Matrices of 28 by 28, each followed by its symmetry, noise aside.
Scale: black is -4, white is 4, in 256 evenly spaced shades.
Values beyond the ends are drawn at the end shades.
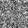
antisymmetric.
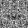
mirrored left to right.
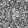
mirrored top to bottom.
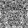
mirrored left to right.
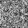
mirrored top to bottom.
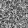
no symmetry.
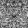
mirrored left to right.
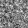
antisymmetric.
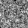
antisymmetric.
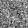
antisymmetric.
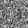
mirrored top to bottom.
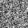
no symmetry.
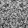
mirrored left to right.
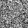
no symmetry.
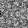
mirrored top to bottom.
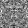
mirrored left to right.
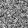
no symmetry.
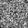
symmetric across the other diagonal.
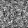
mirrored top to bottom.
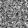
antisymmetric.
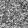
no symmetry.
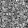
mirrored top to bottom.
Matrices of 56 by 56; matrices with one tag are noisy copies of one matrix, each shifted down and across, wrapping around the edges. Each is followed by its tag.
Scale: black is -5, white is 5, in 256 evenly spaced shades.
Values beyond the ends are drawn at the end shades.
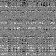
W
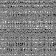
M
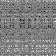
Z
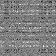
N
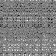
Z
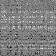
Z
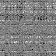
W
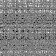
Z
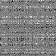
M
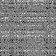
N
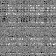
W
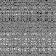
Z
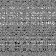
Z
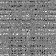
N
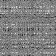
M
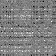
N
